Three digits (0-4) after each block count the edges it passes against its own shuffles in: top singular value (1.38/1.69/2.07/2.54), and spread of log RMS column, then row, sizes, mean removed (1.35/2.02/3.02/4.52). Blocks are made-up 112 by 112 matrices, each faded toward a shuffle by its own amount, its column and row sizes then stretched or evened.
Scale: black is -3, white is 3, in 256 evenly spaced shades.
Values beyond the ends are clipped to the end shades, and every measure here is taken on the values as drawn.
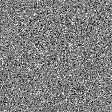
0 0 1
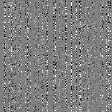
2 4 2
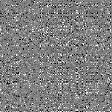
4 2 2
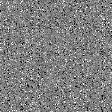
0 2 1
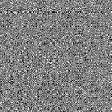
4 1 2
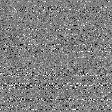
1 0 3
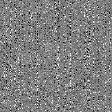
3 3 0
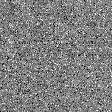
2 0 0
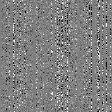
1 4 0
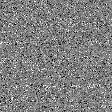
0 0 2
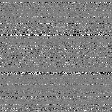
1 0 4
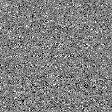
1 1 2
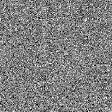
2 1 1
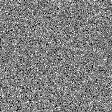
0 0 1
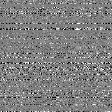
3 0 4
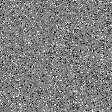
1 1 0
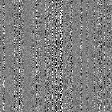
2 4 0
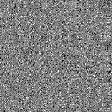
3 1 0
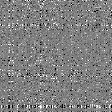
4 2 3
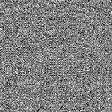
3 1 0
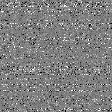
2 0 3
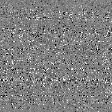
2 2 3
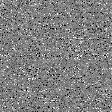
1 0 2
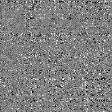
0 2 3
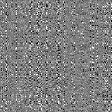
4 3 2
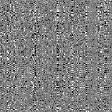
4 3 2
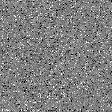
1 1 1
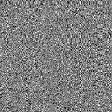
4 2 0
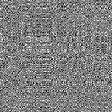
4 0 2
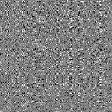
4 2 2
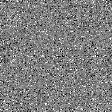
0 1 2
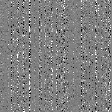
3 4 0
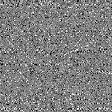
3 0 2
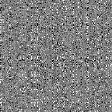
3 3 1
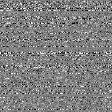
0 0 4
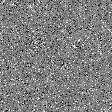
0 0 1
